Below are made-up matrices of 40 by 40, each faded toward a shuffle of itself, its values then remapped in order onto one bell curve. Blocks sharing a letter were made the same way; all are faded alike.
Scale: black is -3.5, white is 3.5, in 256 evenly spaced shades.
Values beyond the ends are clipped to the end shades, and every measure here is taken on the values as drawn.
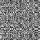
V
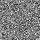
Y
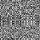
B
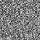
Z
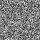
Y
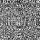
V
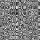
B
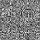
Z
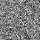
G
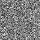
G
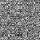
Z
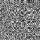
Z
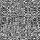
V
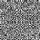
V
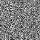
Z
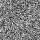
Y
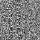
G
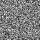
Y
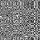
B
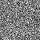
Y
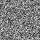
Y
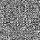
Z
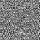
V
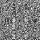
Z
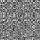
B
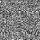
Z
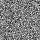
Y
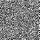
G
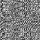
V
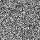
Y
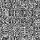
Z
